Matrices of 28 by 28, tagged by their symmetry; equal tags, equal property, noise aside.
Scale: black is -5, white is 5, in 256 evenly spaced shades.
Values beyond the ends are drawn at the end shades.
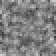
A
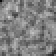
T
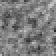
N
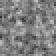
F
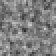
F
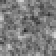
N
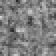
F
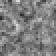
F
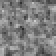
F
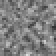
F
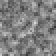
T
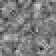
T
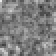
N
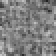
F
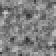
A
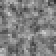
F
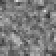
N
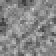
T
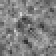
T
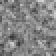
N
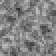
T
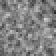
N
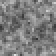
A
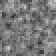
N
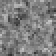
T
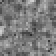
T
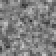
F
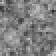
T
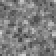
N
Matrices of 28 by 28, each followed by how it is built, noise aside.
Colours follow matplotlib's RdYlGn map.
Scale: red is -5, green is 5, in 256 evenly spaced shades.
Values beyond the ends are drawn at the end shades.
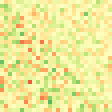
lower triangular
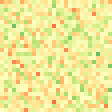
Toeplitz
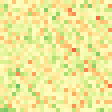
Toeplitz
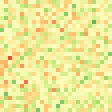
Hankel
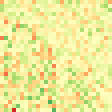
lower triangular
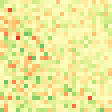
lower triangular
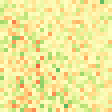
lower triangular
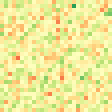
Hankel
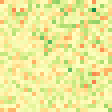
upper triangular
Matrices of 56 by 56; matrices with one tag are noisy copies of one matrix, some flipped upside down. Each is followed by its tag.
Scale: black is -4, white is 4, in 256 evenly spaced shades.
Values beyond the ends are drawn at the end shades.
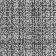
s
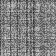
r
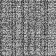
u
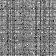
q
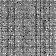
q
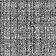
r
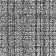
q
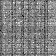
u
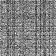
q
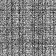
s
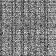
u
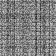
q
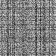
q
